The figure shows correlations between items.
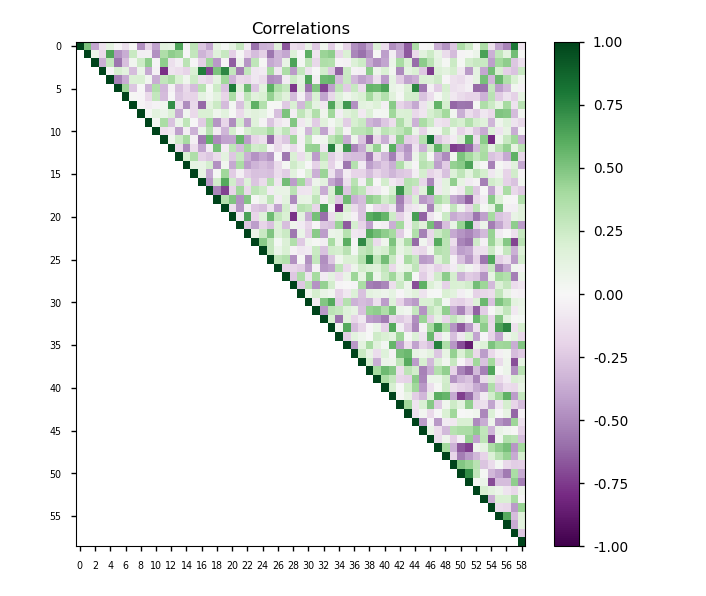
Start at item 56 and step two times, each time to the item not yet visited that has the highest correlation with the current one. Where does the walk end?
12
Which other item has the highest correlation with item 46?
11
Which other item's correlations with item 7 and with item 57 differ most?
23
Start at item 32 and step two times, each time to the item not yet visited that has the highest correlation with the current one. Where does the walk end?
3
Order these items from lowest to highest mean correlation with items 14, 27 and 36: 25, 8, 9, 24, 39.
39, 24, 25, 9, 8
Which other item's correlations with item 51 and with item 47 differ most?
35
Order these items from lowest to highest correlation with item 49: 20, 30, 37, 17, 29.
20, 30, 17, 29, 37
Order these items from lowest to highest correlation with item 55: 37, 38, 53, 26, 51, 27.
26, 51, 37, 38, 53, 27
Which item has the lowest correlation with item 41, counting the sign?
50
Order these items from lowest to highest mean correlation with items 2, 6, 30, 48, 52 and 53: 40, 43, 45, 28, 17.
40, 43, 17, 45, 28
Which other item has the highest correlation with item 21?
51
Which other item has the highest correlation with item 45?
28
